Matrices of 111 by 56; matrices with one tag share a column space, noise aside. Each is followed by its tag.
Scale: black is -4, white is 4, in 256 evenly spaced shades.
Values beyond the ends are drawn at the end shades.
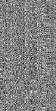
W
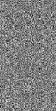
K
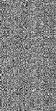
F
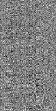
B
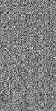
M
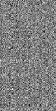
F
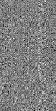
W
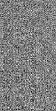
B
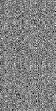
K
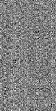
F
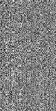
M
